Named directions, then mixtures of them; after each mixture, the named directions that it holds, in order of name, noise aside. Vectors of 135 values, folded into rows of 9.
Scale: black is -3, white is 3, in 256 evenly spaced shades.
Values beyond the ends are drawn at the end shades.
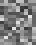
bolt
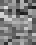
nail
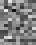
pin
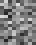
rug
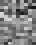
nail.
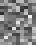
bolt.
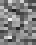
nail, pin.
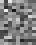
pin.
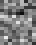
bolt, nail.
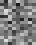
rug.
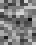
bolt, nail.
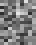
nail, rug.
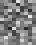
bolt, rug.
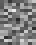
pin, rug.
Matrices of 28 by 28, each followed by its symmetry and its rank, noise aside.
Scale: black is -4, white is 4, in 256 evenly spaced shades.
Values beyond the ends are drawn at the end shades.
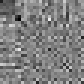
symmetric, rank three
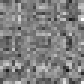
no symmetry, rank three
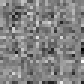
symmetric, rank five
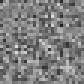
symmetric, rank five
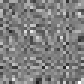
symmetric, rank three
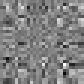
no symmetry, rank three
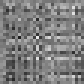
no symmetry, rank three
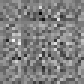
antisymmetric, rank four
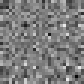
symmetric, rank five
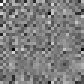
symmetric, rank three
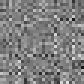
antisymmetric, rank four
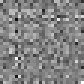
no symmetry, rank four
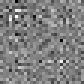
symmetric, rank five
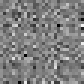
no symmetry, rank five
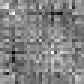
symmetric, rank three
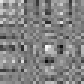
symmetric, rank three
